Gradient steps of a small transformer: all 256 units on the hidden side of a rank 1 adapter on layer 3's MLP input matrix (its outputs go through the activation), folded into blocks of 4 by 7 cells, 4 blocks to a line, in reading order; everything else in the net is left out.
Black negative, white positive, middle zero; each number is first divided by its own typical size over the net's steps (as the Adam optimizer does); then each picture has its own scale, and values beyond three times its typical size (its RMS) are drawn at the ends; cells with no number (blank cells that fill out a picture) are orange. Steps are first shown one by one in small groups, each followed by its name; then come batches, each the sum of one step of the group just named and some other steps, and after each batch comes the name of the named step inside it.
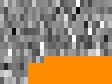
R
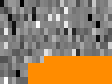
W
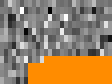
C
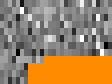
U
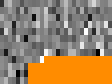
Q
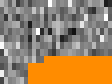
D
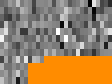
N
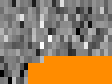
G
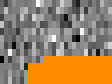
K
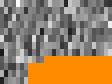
D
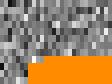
D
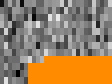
W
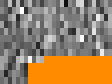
U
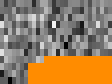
G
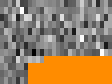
U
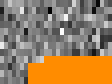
C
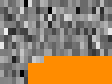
C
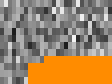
R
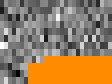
W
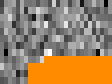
Q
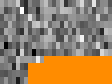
U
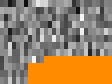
K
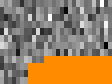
D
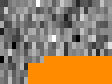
K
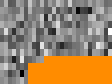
G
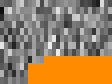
K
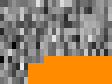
K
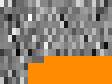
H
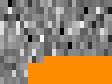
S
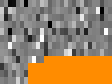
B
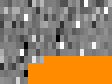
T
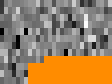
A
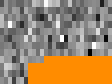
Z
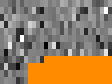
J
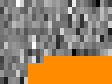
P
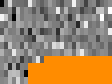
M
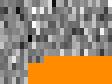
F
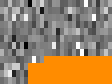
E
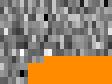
T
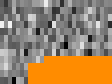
Z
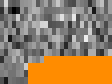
F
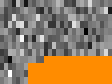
J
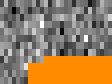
S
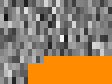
Z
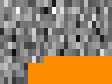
E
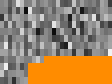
P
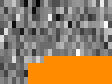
M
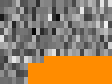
F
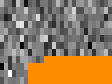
J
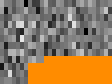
J
